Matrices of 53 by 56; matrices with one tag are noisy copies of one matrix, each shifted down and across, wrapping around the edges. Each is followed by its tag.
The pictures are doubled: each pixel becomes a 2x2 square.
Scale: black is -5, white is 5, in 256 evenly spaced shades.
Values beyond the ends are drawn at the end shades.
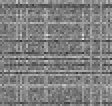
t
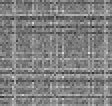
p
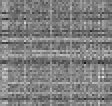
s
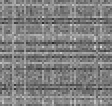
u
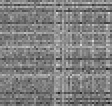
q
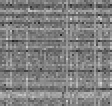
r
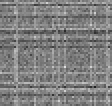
p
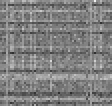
r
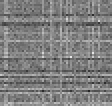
t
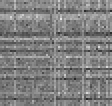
r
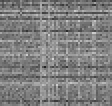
q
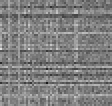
t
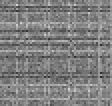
u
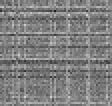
p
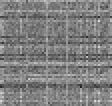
s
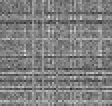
t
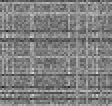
t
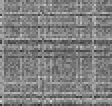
p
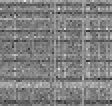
r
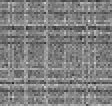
p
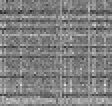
r
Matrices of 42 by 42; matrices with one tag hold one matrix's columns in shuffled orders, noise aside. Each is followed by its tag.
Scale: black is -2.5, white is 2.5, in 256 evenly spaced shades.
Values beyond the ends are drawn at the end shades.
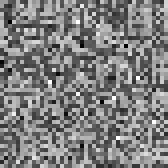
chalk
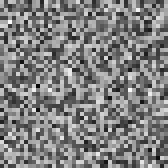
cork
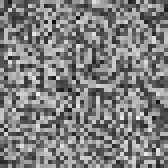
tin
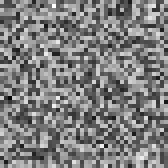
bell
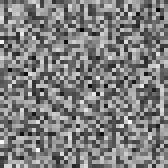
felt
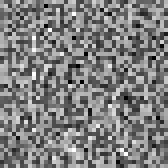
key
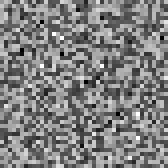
felt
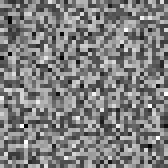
tin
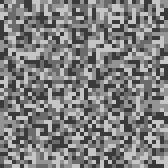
felt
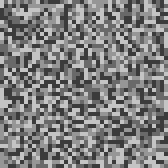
felt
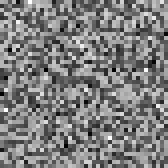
cork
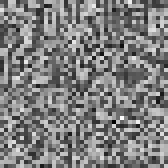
chalk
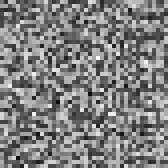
tin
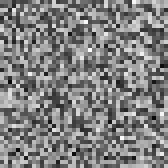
tin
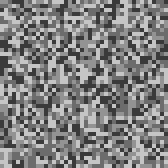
key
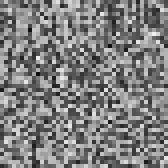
chalk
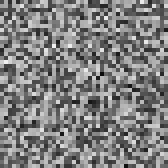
key
